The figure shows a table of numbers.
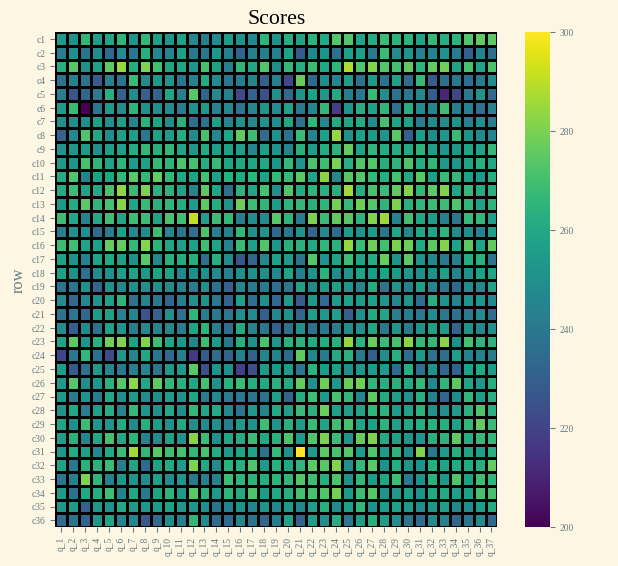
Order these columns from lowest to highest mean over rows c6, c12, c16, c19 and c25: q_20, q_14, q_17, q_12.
q_17, q_14, q_12, q_20
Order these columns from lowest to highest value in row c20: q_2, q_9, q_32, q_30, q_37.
q_2, q_9, q_37, q_30, q_32
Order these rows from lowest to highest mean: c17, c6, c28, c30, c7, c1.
c6, c7, c17, c28, c1, c30
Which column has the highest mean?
q_27
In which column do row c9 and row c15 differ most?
q_24
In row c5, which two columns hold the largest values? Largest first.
q_12, q_27
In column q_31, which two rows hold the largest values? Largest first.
c31, c11
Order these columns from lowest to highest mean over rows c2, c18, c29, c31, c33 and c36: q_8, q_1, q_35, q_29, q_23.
q_1, q_35, q_8, q_29, q_23
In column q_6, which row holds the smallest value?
c5
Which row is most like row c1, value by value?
c29
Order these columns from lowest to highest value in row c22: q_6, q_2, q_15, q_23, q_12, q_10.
q_2, q_15, q_23, q_10, q_6, q_12
